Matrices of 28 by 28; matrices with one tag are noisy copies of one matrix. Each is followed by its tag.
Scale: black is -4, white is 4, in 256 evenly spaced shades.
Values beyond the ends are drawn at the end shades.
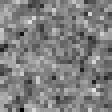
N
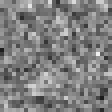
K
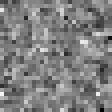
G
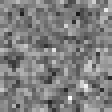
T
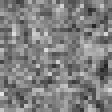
G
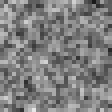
N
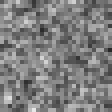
N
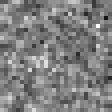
N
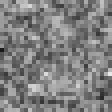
K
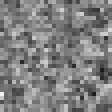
G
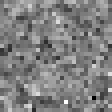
K
